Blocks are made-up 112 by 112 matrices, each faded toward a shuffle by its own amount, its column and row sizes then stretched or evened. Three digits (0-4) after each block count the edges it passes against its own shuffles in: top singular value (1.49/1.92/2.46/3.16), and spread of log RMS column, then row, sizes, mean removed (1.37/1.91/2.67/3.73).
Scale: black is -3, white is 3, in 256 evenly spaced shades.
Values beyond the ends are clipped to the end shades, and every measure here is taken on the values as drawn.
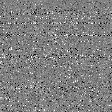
1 1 3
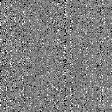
2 3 1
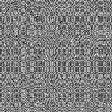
4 1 0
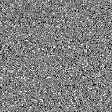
1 0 2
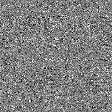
1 0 2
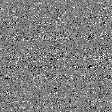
0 2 3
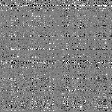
2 3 4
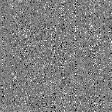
0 3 1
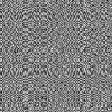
4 3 0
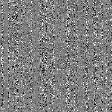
1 4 0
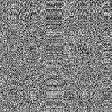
3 0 1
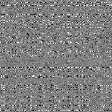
3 1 4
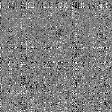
2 3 3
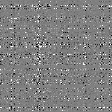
2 3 4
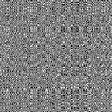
4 2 2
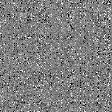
1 3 2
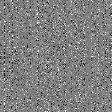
0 3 0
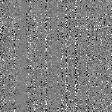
0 4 2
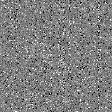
1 2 1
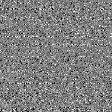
2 0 3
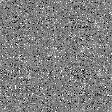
1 1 2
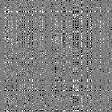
4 4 3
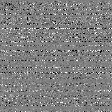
1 1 4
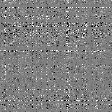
1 3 4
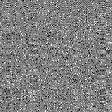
3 0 0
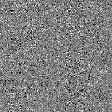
2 2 0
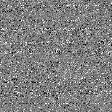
0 0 3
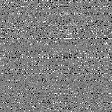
3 0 3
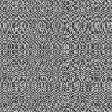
4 3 0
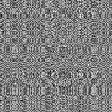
4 1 1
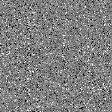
0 2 1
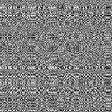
4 0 4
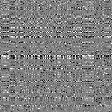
4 1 4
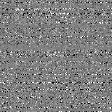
0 1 4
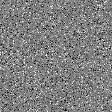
1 1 0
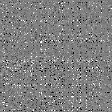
1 3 3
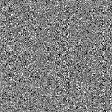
2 2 0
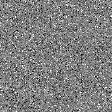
0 2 0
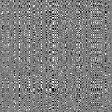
4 4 2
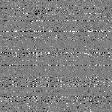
2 1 4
